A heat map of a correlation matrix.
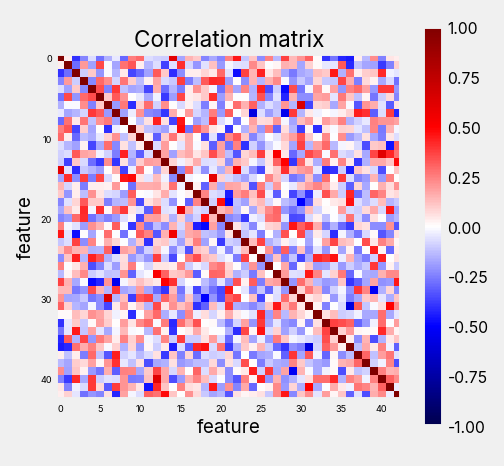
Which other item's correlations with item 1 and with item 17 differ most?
36
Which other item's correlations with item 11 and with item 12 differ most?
41
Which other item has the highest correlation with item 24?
39
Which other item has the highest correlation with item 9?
15
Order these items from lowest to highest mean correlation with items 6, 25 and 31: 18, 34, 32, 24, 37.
18, 37, 24, 34, 32
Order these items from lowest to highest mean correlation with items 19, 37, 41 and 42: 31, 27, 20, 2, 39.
20, 2, 39, 27, 31
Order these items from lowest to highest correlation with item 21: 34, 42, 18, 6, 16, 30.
18, 42, 34, 6, 16, 30
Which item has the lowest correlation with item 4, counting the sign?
28
